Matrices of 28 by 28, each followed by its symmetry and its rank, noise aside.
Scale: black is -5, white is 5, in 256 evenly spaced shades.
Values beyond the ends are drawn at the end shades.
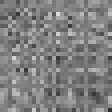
symmetric, rank three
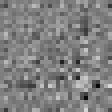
symmetric, rank three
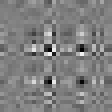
symmetric, rank one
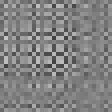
symmetric, rank one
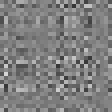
antisymmetric, rank two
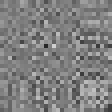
symmetric, rank three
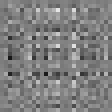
antisymmetric, rank two
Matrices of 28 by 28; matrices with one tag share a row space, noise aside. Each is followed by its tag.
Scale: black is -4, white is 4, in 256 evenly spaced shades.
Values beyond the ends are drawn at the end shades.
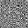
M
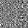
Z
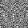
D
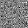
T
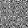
M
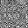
M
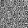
T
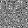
M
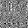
M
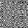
Z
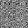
M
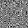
M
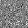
M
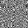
D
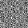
D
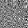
T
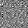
Z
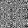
T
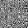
T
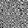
Z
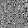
T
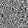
Z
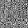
T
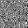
T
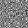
M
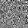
T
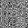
M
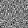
D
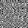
Z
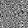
Z
